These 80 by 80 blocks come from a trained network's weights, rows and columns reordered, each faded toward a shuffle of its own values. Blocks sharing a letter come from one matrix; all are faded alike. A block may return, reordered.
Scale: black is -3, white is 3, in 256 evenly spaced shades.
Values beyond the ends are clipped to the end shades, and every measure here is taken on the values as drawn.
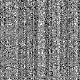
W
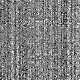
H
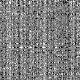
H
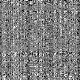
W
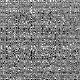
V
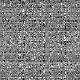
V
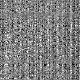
W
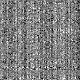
H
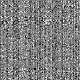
W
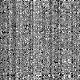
W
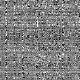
V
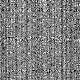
W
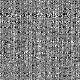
H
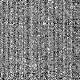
W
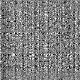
H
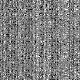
W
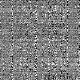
V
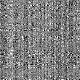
W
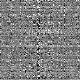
V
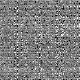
V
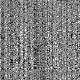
W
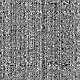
W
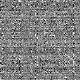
V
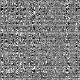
V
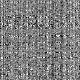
H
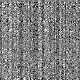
H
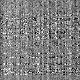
H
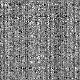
W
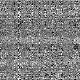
V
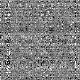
V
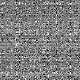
V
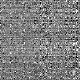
V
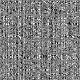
W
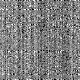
H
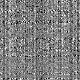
H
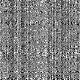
H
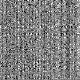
W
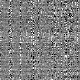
V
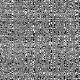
V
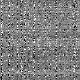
V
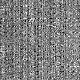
W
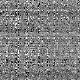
V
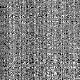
H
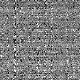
V
